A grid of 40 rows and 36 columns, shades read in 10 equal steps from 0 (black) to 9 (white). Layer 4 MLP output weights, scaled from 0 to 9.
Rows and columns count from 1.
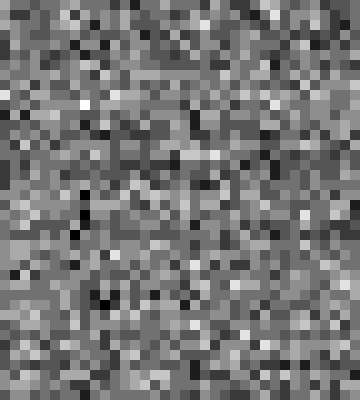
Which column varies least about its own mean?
5
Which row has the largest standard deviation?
38
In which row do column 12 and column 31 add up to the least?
37
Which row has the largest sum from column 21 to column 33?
10
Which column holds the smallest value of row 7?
28
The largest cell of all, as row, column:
11, 9
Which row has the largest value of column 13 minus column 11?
31
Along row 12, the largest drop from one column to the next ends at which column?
3
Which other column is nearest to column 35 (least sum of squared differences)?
6
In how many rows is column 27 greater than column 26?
15
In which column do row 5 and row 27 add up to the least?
8
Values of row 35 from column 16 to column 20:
3 5 3 5 5
